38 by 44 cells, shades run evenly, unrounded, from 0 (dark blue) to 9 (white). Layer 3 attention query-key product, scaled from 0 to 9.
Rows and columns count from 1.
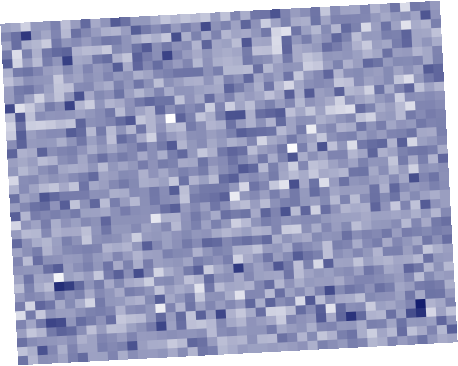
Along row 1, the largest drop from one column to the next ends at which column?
42
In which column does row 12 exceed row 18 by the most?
17
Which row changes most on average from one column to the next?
34
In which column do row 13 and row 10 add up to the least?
7
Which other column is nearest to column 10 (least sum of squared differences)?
30
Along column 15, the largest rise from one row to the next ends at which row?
33
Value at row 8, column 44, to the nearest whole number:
3
